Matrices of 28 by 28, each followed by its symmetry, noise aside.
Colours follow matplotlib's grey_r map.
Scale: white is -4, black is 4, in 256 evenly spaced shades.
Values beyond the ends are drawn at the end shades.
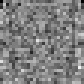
mirrored left to right.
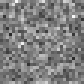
mirrored left to right.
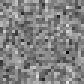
same after a half turn.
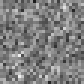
same after a half turn.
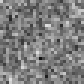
symmetric.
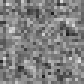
antisymmetric.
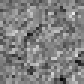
symmetric.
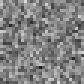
same after a half turn.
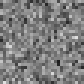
same after a half turn.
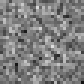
symmetric.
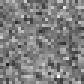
antisymmetric.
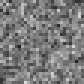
symmetric.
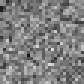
symmetric.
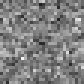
mirrored left to right.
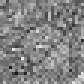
symmetric.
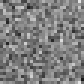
antisymmetric.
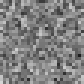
mirrored left to right.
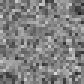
symmetric.
